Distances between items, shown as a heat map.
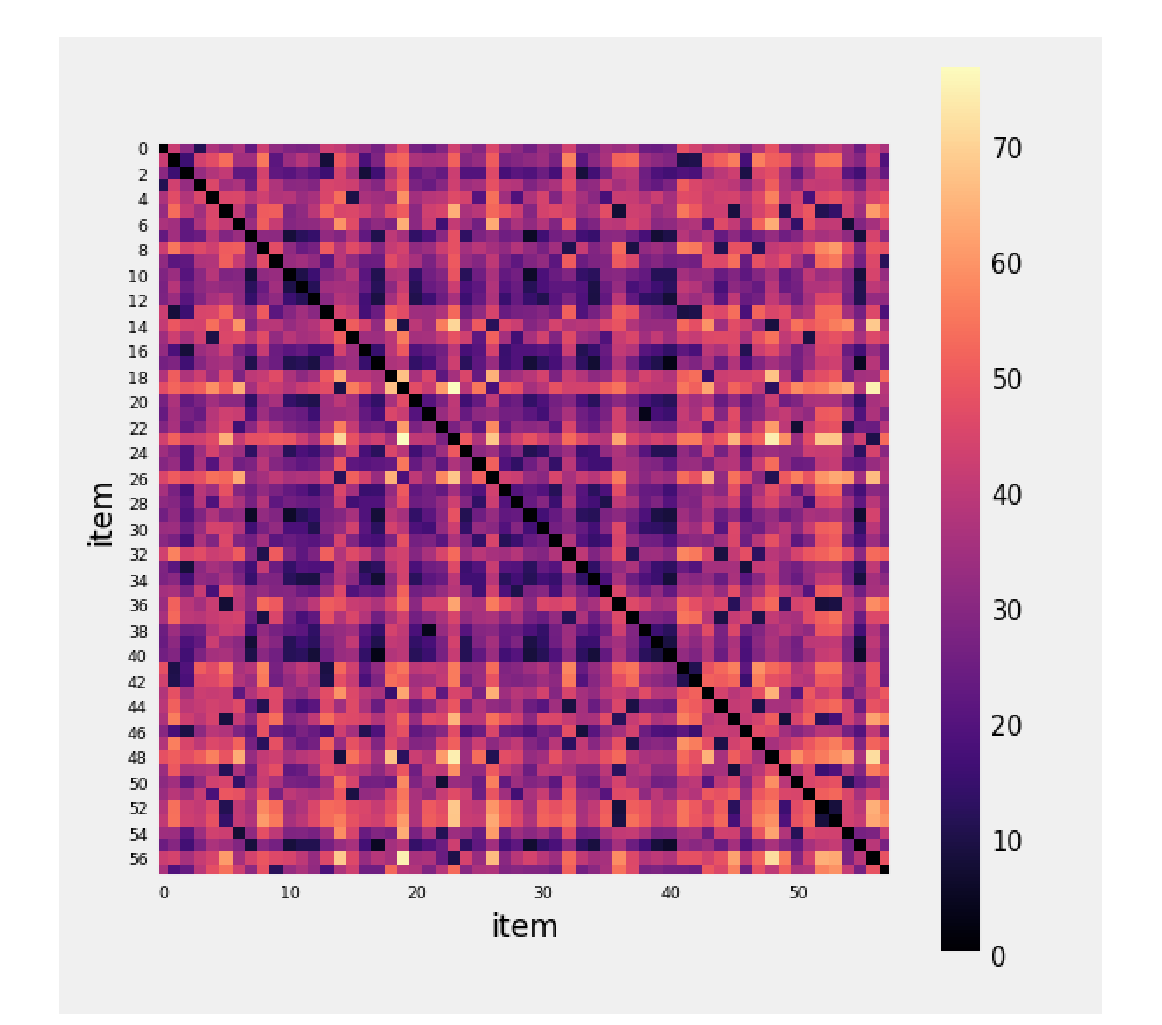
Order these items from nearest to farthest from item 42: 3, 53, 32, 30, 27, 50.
27, 30, 50, 3, 53, 32
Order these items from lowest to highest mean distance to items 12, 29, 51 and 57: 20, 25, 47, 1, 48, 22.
20, 25, 1, 22, 47, 48
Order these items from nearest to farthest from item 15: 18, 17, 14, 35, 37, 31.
35, 31, 17, 18, 37, 14
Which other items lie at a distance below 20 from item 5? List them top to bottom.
36, 45, 49, 52, 53
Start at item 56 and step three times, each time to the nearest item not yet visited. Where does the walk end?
50
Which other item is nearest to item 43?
18
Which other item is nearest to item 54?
6
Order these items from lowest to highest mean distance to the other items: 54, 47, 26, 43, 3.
54, 3, 47, 43, 26
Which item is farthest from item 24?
23
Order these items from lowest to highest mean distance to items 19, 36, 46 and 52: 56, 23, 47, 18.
47, 18, 56, 23
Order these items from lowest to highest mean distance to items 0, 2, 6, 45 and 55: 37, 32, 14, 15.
37, 15, 32, 14
